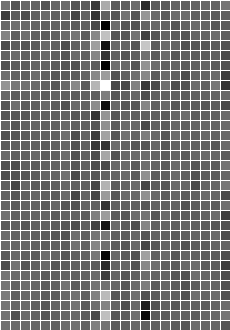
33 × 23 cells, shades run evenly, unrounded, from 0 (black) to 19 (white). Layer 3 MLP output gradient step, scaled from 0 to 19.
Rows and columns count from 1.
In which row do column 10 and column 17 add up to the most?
9
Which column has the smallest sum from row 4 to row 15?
23
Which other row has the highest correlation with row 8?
22
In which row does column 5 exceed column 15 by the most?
32
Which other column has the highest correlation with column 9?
15
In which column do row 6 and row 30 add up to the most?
10
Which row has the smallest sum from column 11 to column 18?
3
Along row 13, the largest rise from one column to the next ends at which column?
11
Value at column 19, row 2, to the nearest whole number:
8
